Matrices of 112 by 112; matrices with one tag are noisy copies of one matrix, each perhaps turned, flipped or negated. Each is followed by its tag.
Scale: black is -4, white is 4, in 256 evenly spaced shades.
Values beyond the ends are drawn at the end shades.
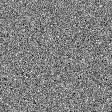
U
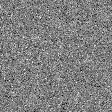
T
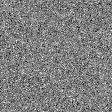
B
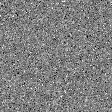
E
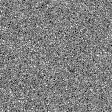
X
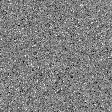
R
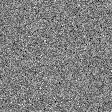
U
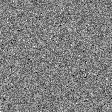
U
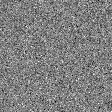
U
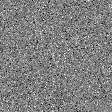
T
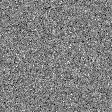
T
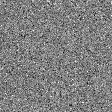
E
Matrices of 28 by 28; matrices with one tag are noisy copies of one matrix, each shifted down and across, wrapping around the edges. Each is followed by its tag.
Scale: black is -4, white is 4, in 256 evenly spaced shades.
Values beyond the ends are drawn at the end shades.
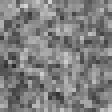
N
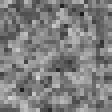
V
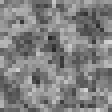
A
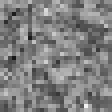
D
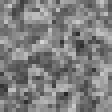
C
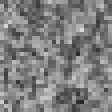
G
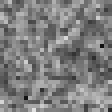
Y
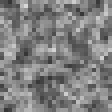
A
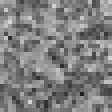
V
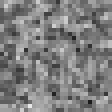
N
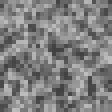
C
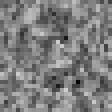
G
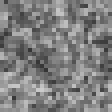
Y
